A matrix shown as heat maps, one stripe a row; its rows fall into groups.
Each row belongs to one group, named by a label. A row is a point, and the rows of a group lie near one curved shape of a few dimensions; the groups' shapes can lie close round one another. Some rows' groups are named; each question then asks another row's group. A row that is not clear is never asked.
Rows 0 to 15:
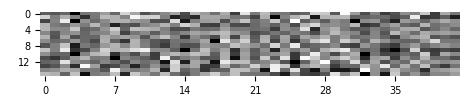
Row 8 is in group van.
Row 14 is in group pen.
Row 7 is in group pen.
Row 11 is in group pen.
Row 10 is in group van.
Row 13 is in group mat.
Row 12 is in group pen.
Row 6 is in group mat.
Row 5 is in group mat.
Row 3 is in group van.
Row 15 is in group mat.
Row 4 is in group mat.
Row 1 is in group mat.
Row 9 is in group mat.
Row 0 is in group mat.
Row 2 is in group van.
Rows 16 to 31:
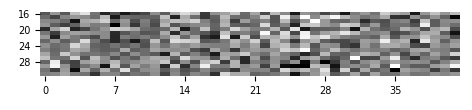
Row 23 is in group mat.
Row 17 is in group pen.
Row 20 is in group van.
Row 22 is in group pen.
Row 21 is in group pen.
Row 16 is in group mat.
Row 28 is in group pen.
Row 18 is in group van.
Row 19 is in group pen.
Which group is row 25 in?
pen
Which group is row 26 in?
pen
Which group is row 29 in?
pen
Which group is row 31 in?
pen
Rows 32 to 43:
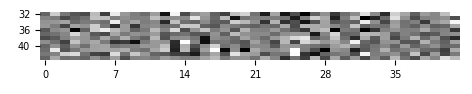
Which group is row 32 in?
pen
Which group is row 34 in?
pen
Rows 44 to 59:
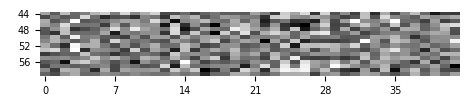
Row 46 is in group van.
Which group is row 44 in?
mat
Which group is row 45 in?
mat
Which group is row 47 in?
pen
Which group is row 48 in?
van
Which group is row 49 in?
pen
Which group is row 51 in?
pen
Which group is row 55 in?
pen
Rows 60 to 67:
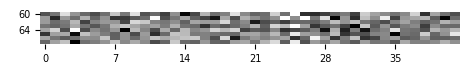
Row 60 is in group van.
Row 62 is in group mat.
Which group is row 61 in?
mat
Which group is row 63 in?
pen
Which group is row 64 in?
mat
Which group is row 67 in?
van
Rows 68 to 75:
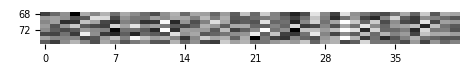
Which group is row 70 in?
pen
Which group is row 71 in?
van
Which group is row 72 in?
pen
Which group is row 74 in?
mat
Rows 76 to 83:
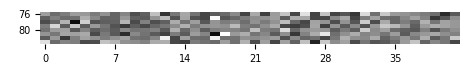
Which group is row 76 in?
mat
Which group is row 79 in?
mat
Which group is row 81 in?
pen
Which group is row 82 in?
pen
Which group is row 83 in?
mat
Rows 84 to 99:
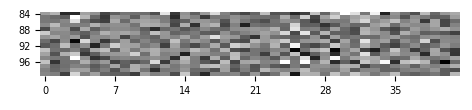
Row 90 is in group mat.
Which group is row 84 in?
pen
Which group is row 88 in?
van
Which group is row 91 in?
mat
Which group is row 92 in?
van
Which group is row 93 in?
van
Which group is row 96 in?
mat
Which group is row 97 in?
mat
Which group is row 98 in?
pen
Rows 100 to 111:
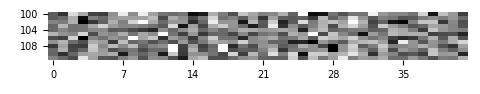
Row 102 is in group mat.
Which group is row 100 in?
van
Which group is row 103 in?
pen
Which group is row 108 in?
pen
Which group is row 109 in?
pen
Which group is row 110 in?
pen
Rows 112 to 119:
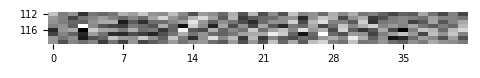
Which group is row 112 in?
mat
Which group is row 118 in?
mat
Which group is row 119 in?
pen
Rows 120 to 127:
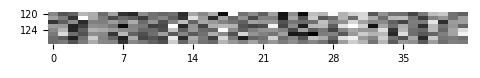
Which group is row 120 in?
pen
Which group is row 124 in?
pen
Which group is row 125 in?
pen
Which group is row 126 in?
pen
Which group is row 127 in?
pen
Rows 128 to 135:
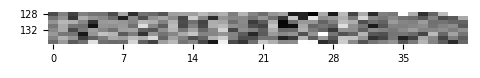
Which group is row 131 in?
mat
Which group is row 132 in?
pen
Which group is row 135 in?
pen
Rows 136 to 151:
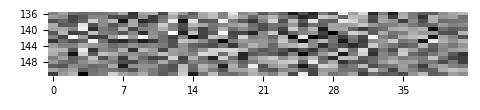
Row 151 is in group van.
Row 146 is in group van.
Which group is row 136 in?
mat
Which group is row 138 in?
pen
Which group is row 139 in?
van
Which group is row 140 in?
mat
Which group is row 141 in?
pen
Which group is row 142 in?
van
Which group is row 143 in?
mat
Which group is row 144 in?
pen
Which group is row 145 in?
mat
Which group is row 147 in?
pen
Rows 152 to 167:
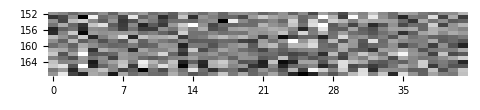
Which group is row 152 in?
pen
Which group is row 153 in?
mat
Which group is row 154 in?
pen
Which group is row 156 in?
mat
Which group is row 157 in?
van
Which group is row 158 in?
mat
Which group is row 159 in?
mat
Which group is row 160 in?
pen
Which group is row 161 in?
mat
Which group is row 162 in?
van
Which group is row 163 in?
pen
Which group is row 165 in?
mat
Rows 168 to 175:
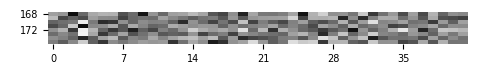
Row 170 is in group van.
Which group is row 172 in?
mat
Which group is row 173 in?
van
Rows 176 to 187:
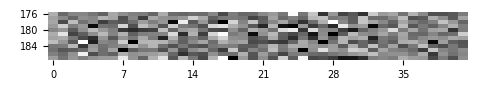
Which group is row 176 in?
mat
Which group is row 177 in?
van
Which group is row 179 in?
mat
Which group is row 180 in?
mat
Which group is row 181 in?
pen
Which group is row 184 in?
mat
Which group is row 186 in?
van
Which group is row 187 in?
pen
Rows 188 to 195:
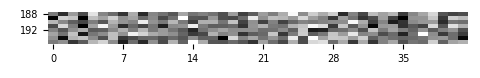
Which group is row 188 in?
mat
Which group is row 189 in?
van
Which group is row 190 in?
mat
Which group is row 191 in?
van
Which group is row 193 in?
mat
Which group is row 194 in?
pen
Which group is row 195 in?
van
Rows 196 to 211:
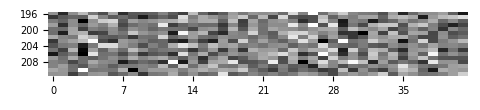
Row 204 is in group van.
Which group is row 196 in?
pen
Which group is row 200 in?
mat
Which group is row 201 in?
pen
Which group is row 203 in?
van
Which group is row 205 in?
mat
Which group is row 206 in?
mat
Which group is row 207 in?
mat
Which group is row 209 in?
pen
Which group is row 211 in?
pen
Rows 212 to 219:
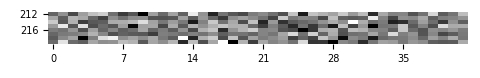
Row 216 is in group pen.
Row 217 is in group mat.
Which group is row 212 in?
van
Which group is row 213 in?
pen
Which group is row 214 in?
mat
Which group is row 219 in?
pen
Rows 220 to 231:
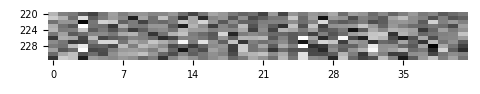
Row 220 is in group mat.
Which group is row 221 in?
mat
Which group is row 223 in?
van
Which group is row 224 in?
mat
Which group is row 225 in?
pen
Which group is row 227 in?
van
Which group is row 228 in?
van
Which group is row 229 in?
van
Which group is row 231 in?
van
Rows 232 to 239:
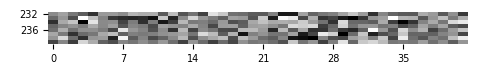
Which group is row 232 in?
mat
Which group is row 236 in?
pen
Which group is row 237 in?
van
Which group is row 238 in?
pen
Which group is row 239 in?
van
